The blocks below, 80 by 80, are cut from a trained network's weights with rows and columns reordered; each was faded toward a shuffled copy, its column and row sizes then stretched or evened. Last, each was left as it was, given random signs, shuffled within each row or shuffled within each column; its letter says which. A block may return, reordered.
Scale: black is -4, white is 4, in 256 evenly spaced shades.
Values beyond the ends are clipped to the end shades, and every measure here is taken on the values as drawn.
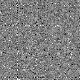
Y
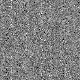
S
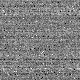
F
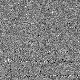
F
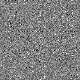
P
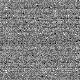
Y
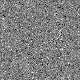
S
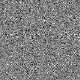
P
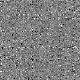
Y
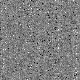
S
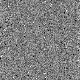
S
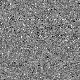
F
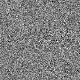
P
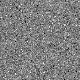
S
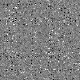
P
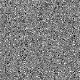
P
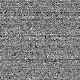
Y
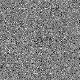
P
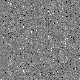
S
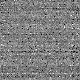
Y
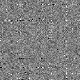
Y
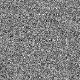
P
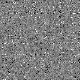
P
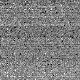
Y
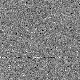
F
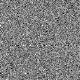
P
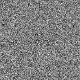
P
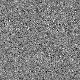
F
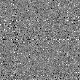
P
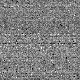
Y
